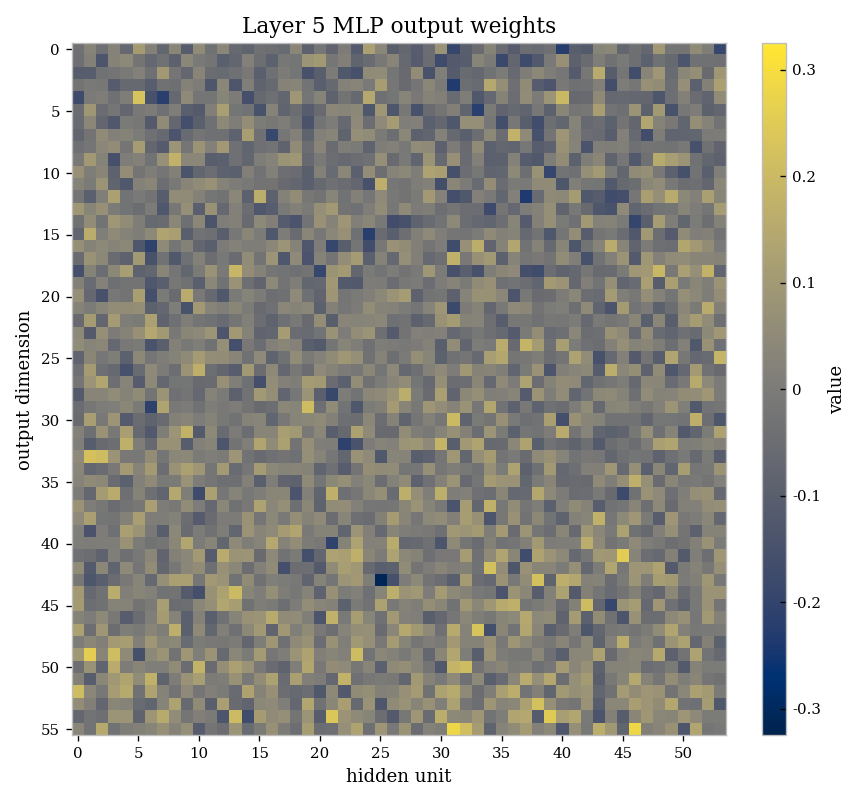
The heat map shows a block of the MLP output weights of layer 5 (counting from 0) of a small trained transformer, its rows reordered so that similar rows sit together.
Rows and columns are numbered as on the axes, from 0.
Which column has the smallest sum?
20
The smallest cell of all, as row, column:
43, 25
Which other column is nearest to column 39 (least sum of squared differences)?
13
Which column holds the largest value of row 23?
6
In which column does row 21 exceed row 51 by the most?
52
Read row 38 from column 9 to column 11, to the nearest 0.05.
-0.05 -0.1 -0.05
